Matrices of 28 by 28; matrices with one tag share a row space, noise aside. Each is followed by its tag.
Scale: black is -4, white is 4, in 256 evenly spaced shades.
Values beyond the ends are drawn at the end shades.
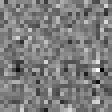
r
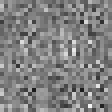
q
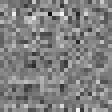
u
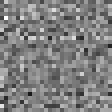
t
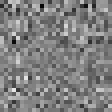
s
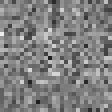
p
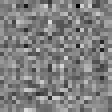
u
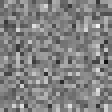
r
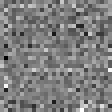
t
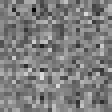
u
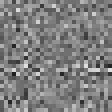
s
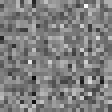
q
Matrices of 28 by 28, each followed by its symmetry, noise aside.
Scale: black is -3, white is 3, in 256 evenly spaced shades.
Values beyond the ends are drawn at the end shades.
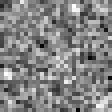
symmetric.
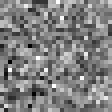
no symmetry.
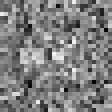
mirrored top to bottom.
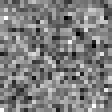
symmetric across the other diagonal.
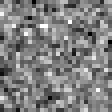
no symmetry.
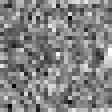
mirrored top to bottom.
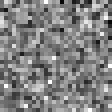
symmetric across the other diagonal.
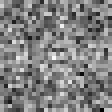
mirrored top to bottom.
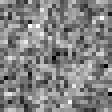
same after a half turn.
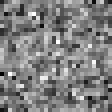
same after a half turn.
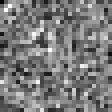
symmetric.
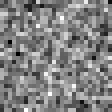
same after a half turn.
